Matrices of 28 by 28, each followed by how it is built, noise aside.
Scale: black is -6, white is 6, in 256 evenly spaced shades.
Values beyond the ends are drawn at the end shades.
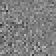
lower triangular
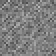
Hankel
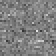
uneven rows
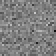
uneven rows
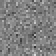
uneven columns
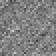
Hankel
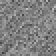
Hankel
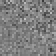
upper triangular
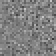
upper triangular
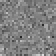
uneven rows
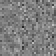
uneven columns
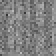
blocks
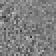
lower triangular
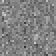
uneven columns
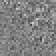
upper triangular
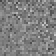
upper triangular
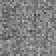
blocks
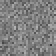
blocks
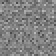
repeating columns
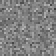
repeating columns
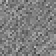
Hankel
